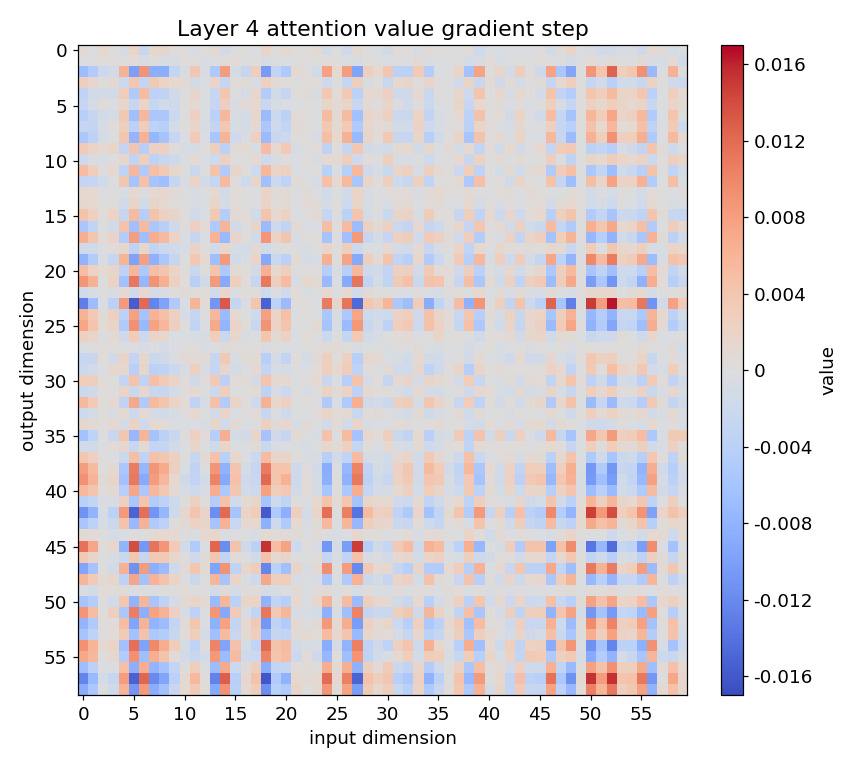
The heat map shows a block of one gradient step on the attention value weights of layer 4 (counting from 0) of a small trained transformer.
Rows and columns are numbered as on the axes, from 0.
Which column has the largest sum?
52
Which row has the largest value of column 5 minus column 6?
45
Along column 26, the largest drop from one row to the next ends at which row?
24
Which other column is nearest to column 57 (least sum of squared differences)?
36
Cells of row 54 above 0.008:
8
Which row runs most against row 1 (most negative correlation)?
44
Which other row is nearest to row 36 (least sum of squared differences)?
18
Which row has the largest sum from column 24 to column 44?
2
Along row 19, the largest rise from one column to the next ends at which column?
6
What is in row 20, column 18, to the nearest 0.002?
0.006
